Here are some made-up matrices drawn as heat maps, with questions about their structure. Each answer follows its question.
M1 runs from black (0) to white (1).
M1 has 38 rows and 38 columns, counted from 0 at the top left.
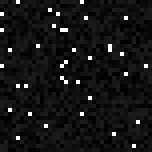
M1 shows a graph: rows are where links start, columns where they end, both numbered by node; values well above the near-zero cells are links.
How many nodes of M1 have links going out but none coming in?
2
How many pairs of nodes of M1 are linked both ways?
3
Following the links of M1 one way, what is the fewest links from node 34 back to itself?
6
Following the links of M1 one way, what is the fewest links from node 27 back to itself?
3
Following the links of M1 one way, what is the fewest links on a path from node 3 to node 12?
7
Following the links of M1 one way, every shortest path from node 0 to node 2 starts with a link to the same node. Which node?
node 4
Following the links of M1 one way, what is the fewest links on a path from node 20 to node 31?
4
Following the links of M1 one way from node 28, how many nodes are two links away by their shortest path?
4
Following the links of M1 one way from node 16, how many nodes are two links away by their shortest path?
3
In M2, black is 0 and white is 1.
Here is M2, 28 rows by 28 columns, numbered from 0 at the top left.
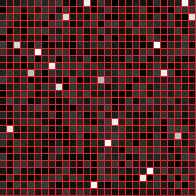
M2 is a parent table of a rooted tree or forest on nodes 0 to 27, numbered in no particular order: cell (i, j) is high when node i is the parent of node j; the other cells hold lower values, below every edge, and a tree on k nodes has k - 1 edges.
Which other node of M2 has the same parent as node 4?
23
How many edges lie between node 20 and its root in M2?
2
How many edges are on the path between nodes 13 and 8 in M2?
4
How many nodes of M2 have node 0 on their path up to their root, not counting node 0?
4
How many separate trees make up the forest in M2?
9
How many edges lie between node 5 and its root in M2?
4
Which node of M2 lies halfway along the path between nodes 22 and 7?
2
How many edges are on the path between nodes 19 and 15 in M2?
3
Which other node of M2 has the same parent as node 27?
9
